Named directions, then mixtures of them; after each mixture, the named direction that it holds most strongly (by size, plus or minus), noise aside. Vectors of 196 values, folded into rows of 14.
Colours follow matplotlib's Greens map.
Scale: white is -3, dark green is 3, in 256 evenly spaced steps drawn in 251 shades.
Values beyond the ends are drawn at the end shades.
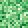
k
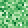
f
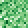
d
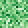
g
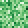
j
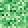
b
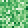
j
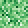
g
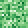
b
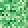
b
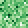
f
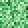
j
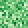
f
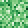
j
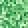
k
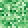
b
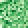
d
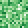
k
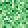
d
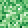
k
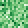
j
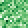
d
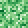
k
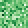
f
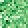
d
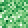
d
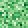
f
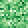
b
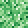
j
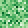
g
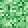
b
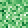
k
